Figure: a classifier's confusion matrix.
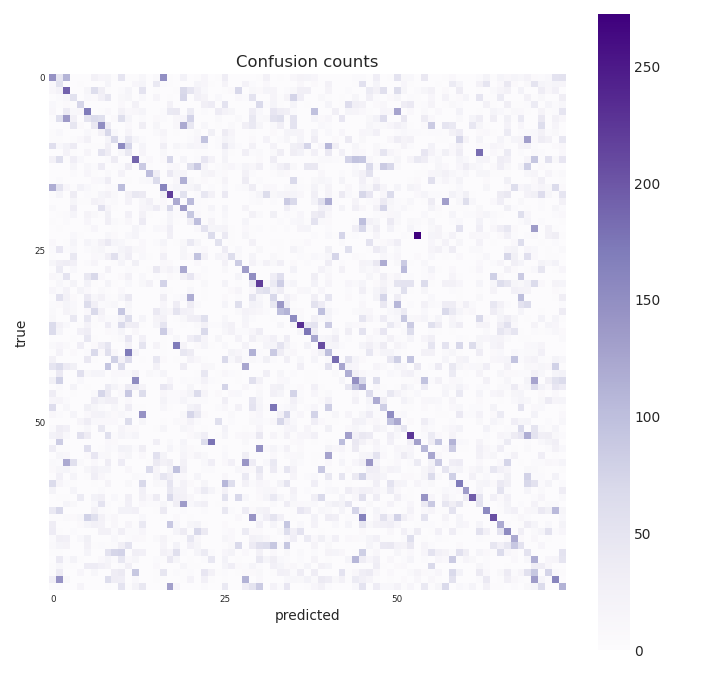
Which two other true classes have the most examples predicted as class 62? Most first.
11, 35
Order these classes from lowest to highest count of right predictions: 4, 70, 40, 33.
4, 40, 70, 33
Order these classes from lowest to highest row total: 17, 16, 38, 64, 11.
38, 11, 16, 64, 17
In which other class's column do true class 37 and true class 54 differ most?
30
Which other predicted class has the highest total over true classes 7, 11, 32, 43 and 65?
62
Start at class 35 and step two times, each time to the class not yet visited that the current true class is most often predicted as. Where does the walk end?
68
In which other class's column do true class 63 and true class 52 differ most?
43
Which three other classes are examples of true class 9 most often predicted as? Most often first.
69, 22, 59
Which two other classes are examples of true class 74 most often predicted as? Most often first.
17, 30
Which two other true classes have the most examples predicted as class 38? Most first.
5, 49
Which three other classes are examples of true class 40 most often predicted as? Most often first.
11, 29, 32
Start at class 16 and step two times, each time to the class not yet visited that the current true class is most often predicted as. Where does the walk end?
2
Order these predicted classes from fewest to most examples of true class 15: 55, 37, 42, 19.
37, 42, 55, 19
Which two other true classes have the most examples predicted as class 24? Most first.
50, 5
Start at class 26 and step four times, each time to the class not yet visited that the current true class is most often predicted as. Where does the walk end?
12
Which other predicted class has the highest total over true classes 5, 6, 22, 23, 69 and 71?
53
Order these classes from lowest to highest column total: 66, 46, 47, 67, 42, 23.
23, 42, 67, 46, 47, 66
